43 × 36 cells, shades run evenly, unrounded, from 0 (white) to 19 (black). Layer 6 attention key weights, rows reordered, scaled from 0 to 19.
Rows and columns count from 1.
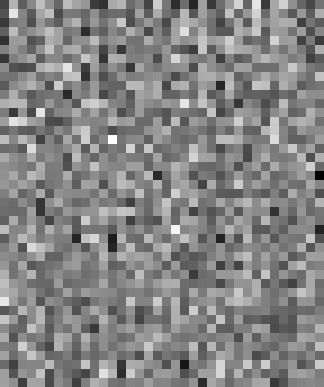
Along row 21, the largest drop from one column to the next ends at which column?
24
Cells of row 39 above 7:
30
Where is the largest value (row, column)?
20, 36
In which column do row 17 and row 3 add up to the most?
25
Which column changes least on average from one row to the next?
7
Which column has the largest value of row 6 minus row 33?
22
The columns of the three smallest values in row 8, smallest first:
8, 33, 6
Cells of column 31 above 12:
6
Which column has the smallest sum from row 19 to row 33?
28
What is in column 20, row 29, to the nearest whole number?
13
